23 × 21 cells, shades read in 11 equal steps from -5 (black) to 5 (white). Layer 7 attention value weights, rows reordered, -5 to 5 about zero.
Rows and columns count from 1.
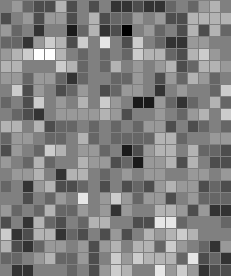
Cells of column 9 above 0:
6
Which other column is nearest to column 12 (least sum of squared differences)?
7
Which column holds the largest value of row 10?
21
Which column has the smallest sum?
3
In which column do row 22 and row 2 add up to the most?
18
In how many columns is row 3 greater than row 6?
3
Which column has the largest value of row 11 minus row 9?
14
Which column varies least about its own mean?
9
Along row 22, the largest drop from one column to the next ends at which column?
19
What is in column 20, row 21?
-3
